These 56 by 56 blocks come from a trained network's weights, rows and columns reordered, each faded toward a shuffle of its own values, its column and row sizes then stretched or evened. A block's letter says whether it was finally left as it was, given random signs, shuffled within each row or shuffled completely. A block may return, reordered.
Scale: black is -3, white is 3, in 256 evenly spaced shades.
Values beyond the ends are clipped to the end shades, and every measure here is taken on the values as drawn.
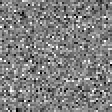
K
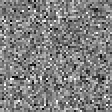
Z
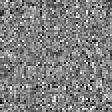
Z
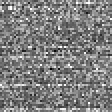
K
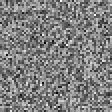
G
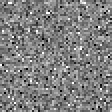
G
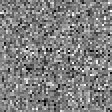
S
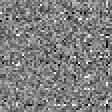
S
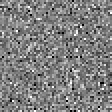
Z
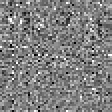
Z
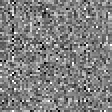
Z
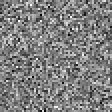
G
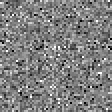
K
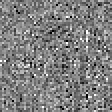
Z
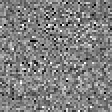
Z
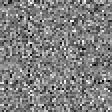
Z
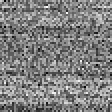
Z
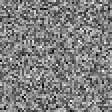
G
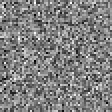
S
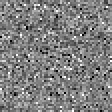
K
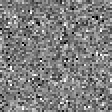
S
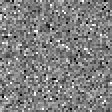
G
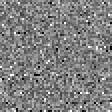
K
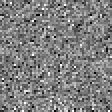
K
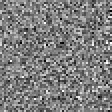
S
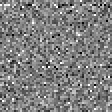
K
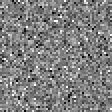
G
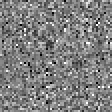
Z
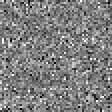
K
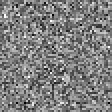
S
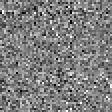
S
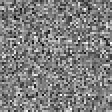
S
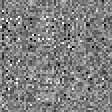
Z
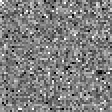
K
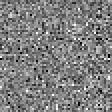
Z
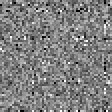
S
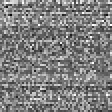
Z
